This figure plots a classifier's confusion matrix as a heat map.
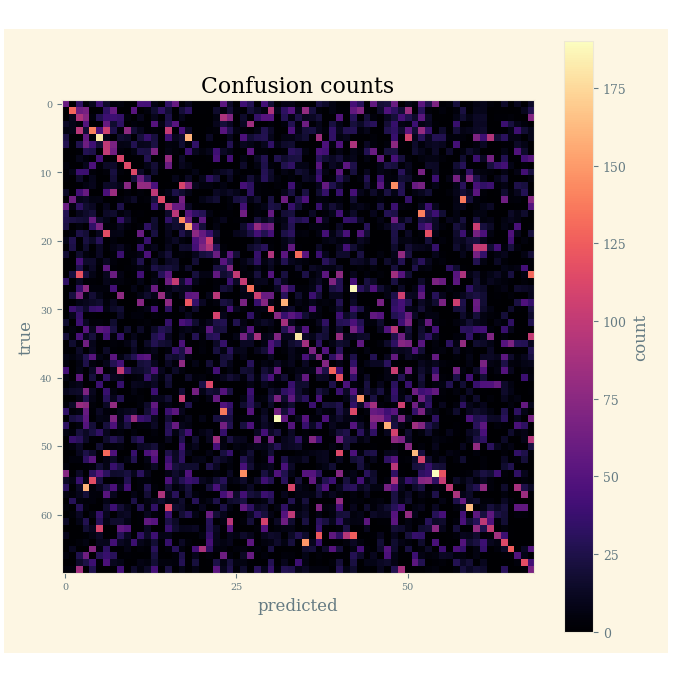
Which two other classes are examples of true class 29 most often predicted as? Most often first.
32, 18
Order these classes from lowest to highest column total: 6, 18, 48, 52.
18, 6, 52, 48
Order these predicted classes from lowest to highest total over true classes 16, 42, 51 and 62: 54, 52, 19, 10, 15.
10, 15, 19, 54, 52
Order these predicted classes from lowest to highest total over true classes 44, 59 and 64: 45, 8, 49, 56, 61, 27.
56, 8, 61, 45, 27, 49
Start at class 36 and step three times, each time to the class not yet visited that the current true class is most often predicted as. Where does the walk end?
33
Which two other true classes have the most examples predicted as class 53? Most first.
19, 55
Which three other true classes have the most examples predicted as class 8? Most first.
39, 28, 62
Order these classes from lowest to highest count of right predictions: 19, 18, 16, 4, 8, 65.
19, 16, 8, 65, 4, 18
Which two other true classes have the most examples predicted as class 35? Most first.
64, 1
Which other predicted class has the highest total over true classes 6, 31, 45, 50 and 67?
42
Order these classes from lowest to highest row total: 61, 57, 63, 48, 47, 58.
58, 48, 57, 63, 61, 47
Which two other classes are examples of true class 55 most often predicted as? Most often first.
4, 48
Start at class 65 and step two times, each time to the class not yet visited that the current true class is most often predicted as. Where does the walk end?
21
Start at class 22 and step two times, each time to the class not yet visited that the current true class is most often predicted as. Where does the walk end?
68
